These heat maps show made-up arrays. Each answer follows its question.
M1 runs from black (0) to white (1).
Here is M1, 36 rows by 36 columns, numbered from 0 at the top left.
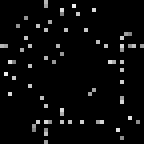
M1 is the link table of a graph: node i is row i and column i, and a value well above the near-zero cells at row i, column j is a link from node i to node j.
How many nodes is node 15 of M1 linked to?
6
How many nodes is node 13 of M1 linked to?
1
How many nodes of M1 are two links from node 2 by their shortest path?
6
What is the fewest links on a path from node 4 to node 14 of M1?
5
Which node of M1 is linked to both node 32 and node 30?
node 11
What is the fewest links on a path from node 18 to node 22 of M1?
7
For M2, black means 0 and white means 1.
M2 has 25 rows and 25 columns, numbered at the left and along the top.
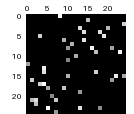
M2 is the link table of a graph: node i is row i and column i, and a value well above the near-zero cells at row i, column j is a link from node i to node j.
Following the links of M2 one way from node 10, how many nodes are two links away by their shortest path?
1
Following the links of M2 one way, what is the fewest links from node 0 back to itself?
4
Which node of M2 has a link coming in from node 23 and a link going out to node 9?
node 18
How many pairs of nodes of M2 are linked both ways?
1
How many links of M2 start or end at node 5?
4
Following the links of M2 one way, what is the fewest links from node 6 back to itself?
5
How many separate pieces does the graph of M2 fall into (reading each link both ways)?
2
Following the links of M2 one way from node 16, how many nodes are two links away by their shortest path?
3
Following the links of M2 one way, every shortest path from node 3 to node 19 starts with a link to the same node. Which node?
node 13
